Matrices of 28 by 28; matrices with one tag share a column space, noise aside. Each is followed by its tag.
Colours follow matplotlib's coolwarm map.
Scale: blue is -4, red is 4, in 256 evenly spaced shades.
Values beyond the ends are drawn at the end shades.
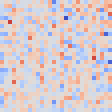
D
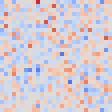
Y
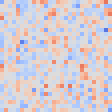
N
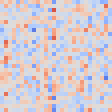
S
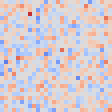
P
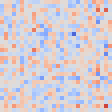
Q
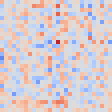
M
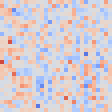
N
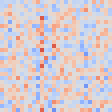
P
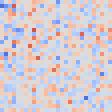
Y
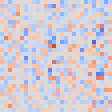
Y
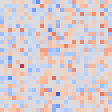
S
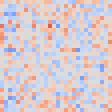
Q
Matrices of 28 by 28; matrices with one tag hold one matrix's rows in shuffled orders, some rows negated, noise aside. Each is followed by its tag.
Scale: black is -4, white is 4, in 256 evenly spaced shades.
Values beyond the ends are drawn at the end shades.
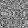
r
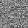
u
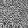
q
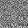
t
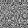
t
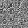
q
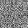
t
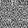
t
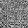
u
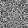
r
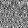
t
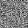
r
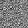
q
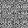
t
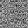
u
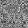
r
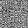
u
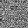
u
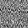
t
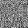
t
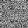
u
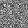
q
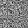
q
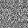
t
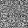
r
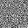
t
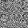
r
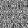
t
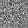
q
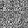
q
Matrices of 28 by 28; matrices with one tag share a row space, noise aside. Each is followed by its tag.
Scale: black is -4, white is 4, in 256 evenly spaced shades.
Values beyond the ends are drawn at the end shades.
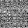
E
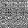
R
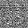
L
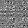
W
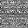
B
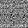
W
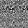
W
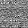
L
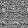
B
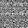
W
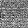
B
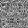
B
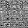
E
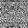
B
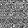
W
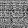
W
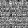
L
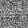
L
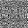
R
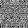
B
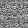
E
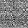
W
